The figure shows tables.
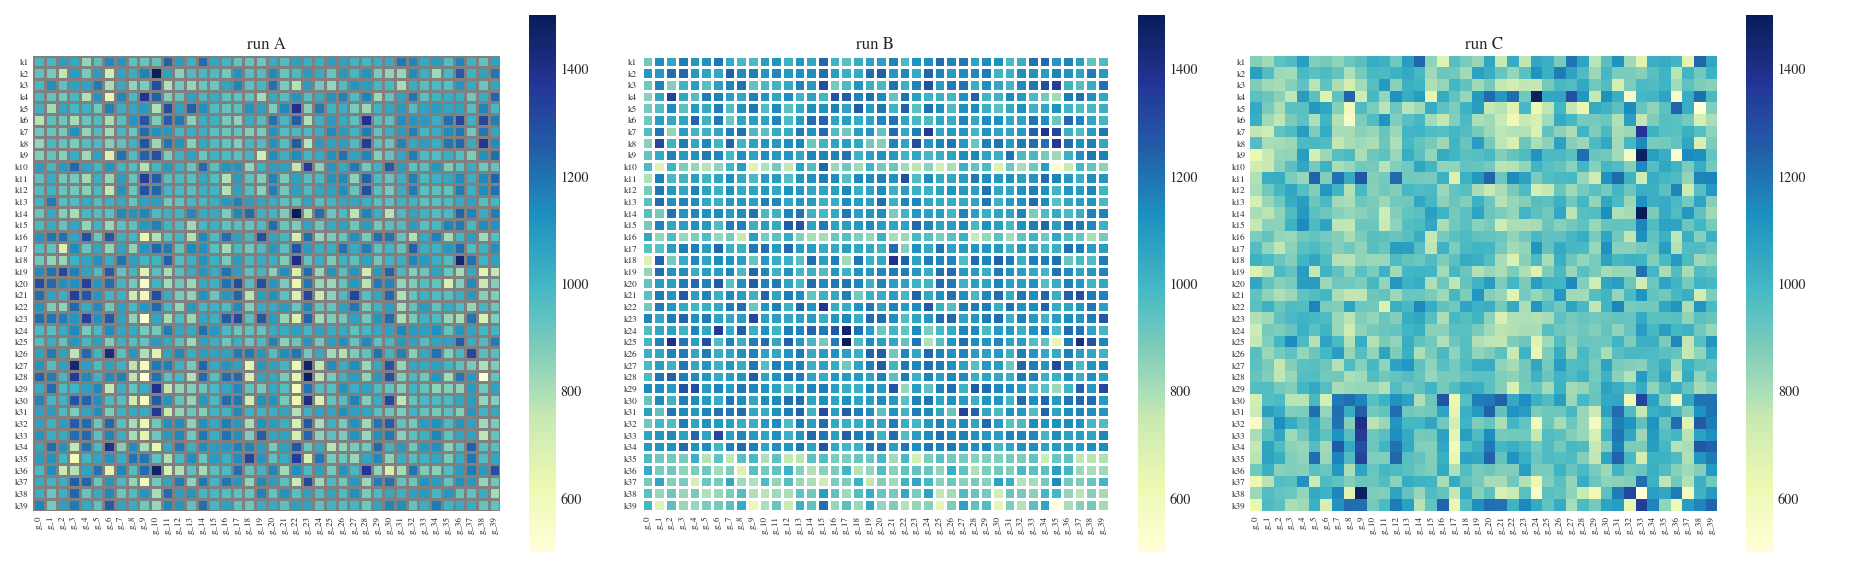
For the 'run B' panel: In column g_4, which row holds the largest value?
k29
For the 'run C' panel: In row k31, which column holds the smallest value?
g_17
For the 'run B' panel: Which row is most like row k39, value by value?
k10
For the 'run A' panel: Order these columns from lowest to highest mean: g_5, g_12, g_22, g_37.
g_22, g_12, g_5, g_37
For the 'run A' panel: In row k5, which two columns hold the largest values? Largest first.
g_22, g_11
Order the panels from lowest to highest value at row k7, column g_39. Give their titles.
run C, run A, run B
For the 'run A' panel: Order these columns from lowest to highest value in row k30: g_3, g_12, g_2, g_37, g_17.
g_12, g_2, g_37, g_17, g_3
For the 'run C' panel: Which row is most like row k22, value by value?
k20
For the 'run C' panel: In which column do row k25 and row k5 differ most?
g_38
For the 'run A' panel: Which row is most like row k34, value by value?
k26
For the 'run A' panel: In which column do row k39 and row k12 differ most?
g_6
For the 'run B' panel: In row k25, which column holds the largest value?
g_17
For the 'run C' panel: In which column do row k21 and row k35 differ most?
g_9
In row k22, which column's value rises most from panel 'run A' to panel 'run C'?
g_31
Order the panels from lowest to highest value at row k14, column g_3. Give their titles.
run A, run C, run B
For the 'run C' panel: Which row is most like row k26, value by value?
k36
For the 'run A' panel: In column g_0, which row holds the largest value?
k20
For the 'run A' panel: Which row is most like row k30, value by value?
k21
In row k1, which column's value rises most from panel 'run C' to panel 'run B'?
g_33
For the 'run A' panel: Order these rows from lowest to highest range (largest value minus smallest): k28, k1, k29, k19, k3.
k1, k3, k19, k29, k28
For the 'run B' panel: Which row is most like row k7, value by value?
k3
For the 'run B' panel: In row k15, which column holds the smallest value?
g_0
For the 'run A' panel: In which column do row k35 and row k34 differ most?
g_9
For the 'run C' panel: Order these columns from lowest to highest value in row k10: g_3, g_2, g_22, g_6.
g_22, g_2, g_3, g_6
